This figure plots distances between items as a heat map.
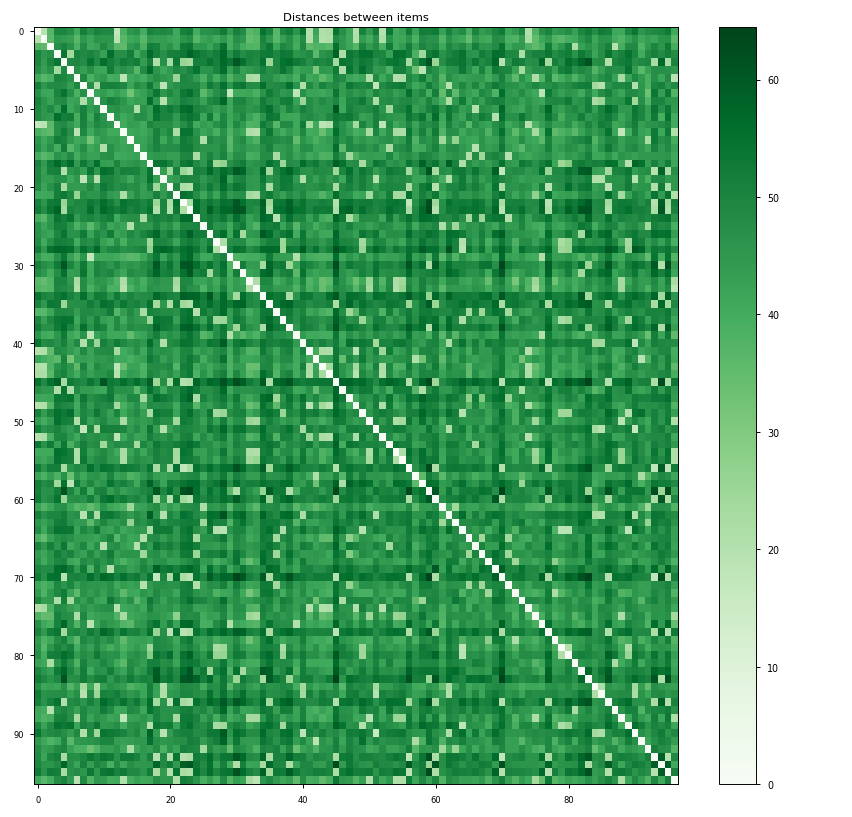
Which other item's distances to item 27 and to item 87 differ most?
28
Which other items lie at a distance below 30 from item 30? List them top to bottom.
34, 38, 59, 83, 94
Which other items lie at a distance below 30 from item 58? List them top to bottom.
3, 5, 46, 73
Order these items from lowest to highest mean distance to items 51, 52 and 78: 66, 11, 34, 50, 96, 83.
96, 50, 66, 11, 83, 34
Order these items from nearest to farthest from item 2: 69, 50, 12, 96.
12, 96, 50, 69
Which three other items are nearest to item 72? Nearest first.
78, 68, 32
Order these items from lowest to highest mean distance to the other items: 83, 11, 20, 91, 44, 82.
44, 20, 91, 11, 82, 83
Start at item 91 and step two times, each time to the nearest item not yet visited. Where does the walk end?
57
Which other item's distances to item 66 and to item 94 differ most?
83
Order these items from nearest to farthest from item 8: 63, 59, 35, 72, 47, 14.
14, 63, 59, 72, 47, 35
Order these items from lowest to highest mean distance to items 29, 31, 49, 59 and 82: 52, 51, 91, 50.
50, 52, 91, 51
